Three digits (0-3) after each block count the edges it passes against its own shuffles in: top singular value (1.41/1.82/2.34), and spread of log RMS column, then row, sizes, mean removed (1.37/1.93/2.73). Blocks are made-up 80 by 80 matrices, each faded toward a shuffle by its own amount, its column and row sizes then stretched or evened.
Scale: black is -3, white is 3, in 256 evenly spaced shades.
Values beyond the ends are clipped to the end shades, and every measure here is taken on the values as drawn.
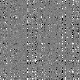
2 3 2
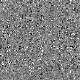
0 2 2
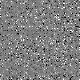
0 2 2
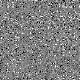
1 1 2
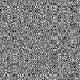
3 0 1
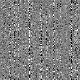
2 3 0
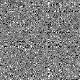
2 1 2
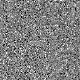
0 2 0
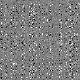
2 3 2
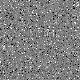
0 1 0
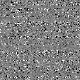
0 1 3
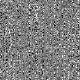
0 3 1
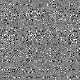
0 2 3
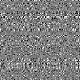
3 1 3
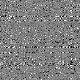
2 1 3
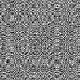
3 0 2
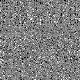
1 1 1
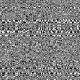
3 0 3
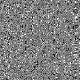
2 2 0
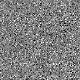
0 2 2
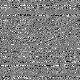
2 0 3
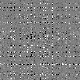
2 3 3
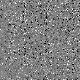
0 2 1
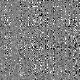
0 3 2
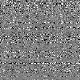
1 1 3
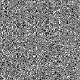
2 2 1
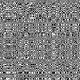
3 0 3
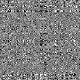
2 2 3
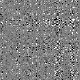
2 3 2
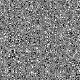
1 2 0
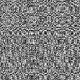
3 1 2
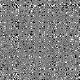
1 3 3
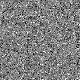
1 0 1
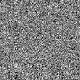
2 1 1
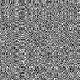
3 1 1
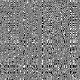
3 3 1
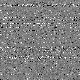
0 0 3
